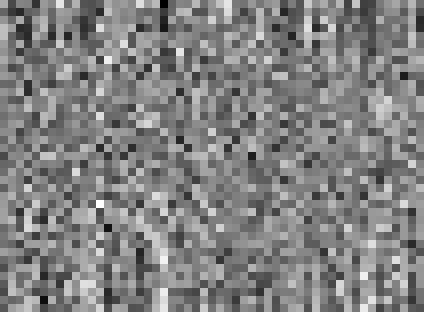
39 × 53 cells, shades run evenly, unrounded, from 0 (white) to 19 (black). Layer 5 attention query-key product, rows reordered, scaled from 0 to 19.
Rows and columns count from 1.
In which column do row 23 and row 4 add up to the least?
13
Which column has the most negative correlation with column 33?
37
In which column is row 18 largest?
23
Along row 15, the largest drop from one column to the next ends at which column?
33
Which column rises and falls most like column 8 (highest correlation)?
39
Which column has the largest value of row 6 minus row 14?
4
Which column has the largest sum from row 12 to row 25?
24
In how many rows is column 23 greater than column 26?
23
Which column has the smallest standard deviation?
31
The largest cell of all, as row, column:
1, 21
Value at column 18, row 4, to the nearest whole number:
16
